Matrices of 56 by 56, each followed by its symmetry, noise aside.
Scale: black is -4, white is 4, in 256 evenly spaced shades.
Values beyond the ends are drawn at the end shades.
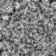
symmetric.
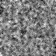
no symmetry.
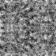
mirrored top to bottom.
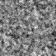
antisymmetric.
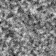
antisymmetric.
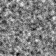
antisymmetric.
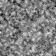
symmetric.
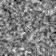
no symmetry.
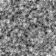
symmetric.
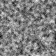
antisymmetric.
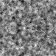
mirrored top to bottom.
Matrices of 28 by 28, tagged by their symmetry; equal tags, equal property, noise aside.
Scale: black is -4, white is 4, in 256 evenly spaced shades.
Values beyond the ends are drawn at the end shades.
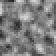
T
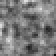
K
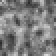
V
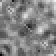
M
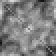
K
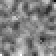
V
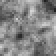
M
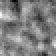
T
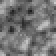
K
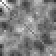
K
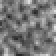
V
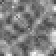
K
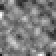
M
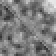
M
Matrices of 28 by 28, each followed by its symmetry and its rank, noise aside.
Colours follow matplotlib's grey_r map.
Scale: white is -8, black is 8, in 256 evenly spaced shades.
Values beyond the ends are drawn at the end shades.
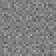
antisymmetric, rank four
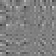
antisymmetric, rank two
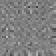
antisymmetric, rank four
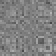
symmetric, rank three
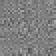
no symmetry, rank four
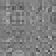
antisymmetric, rank four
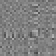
antisymmetric, rank four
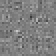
antisymmetric, rank four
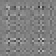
no symmetry, rank two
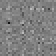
no symmetry, rank four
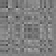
symmetric, rank two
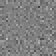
antisymmetric, rank four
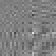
symmetric, rank two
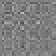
no symmetry, rank three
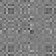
symmetric, rank two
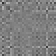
symmetric, rank two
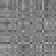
antisymmetric, rank two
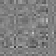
no symmetry, rank four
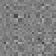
symmetric, rank three
